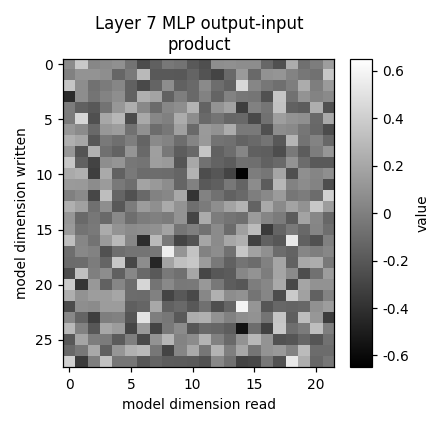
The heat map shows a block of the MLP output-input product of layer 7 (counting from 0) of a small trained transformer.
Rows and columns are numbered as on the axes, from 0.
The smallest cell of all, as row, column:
10, 14
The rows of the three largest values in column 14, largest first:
22, 2, 17
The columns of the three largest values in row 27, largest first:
18, 0, 3
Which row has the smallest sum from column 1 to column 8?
27
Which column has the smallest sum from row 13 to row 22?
5
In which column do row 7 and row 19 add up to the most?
1
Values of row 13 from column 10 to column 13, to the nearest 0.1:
-0.1 0 0.1 0.2
